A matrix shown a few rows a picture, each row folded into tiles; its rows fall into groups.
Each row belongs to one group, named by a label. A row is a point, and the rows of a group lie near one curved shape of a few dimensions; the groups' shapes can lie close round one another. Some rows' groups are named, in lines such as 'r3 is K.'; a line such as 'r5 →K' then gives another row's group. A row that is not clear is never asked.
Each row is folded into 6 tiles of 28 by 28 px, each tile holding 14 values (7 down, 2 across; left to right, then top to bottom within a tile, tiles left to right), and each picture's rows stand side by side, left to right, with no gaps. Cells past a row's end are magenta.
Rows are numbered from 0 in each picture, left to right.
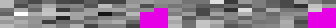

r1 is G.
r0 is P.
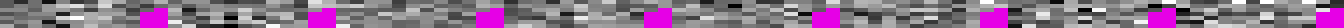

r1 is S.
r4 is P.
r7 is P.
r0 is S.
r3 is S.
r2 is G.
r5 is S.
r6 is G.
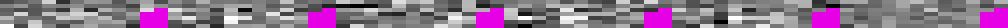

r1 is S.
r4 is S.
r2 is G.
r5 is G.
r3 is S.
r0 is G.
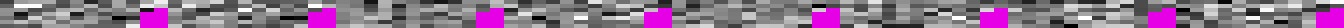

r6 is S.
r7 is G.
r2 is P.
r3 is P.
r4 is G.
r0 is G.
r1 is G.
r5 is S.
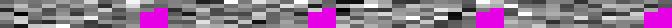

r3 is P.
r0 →S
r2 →G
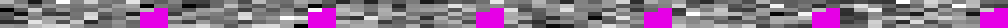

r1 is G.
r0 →P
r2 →P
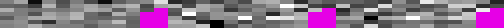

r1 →P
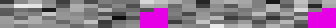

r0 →G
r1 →P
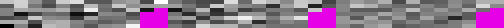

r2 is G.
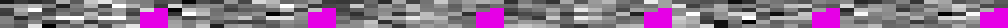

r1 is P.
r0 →P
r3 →S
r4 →P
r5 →P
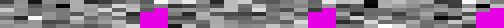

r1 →G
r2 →P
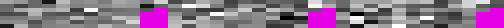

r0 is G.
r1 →G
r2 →S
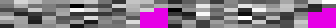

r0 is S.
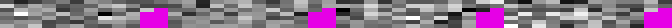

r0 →P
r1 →P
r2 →G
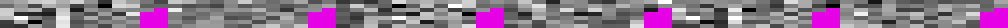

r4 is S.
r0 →S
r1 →G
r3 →G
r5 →P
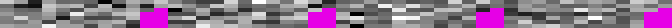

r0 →P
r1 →P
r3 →S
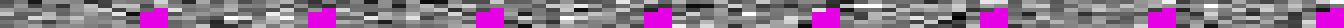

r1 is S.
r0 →P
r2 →P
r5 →G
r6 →G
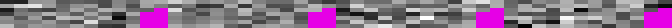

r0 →G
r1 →G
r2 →S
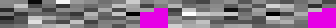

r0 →P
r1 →P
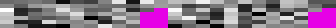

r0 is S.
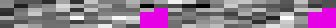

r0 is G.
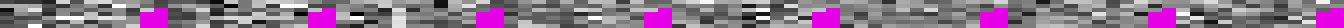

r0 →P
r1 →P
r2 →S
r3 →S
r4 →S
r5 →G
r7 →S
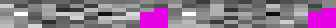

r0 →P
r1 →P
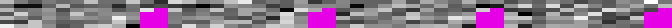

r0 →G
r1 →G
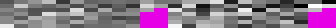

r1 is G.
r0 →G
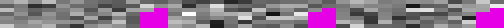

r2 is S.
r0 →G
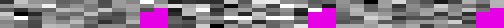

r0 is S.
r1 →P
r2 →P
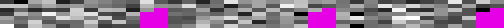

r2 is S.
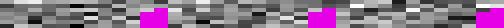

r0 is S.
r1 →S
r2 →G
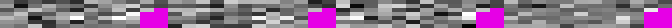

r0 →P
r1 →S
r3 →G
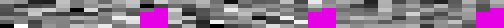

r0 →G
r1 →S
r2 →P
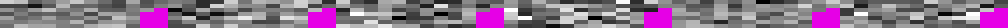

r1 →P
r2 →P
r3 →S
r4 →P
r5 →P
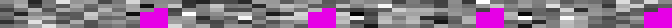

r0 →P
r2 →S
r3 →S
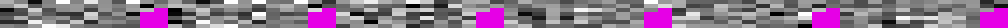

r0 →P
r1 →P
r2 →S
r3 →S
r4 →P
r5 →S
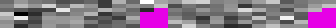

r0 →S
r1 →S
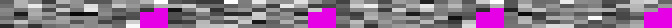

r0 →G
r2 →G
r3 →S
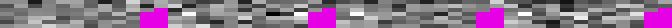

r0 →P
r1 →P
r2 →P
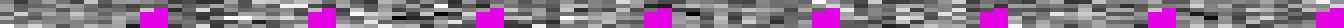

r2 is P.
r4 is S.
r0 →G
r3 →S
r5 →S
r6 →G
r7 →S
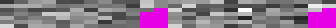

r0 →G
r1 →G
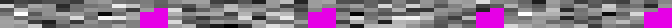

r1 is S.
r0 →P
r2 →S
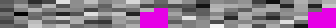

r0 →P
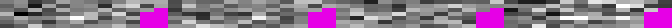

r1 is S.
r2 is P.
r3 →P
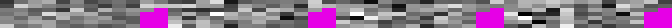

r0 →G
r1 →G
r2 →P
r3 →S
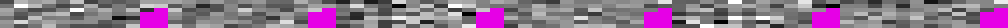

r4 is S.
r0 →G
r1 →G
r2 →P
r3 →G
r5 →P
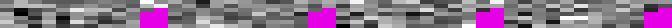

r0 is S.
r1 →P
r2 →G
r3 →S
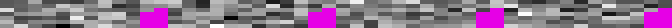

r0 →S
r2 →G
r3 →P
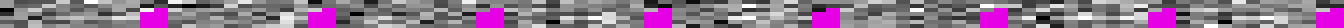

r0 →P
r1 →G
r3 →S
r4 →S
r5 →G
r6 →P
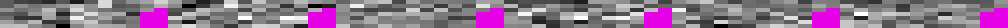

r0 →S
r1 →G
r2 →G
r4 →S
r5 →P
